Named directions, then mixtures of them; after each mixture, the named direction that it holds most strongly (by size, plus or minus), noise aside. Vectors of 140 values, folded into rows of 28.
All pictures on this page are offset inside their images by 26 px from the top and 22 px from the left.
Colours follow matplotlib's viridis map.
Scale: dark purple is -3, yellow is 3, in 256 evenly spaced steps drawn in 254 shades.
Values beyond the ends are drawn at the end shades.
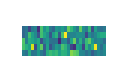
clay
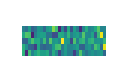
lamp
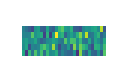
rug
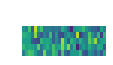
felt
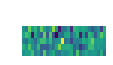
rug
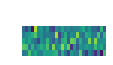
felt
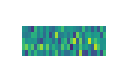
rug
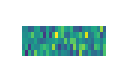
rug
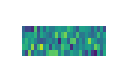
clay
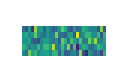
felt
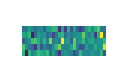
lamp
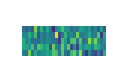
felt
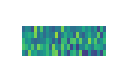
felt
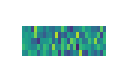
felt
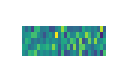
rug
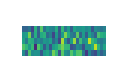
clay
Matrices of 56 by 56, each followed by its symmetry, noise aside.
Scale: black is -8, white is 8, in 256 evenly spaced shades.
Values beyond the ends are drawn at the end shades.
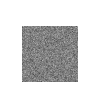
antisymmetric.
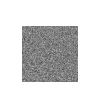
no symmetry.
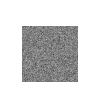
no symmetry.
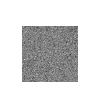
no symmetry.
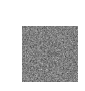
mirrored top to bottom.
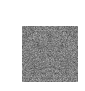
mirrored left to right.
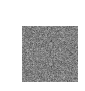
mirrored top to bottom.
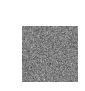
antisymmetric.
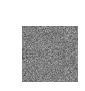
mirrored top to bottom.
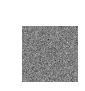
symmetric across the other diagonal.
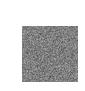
same after a half turn.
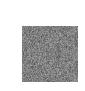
mirrored top to bottom.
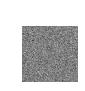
antisymmetric.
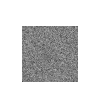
symmetric across the other diagonal.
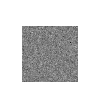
no symmetry.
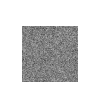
symmetric across the other diagonal.
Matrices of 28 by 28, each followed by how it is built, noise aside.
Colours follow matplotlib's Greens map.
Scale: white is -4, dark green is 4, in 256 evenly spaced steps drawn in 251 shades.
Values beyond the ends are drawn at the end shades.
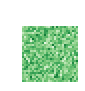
noise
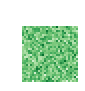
noise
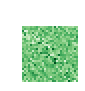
banded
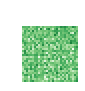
blocks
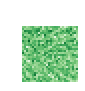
blocks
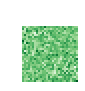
block diagonal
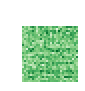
blocks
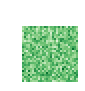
repeating columns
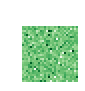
sparse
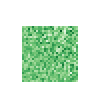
upper triangular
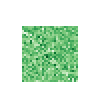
banded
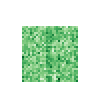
blocks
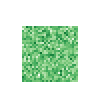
noise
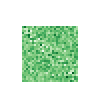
banded
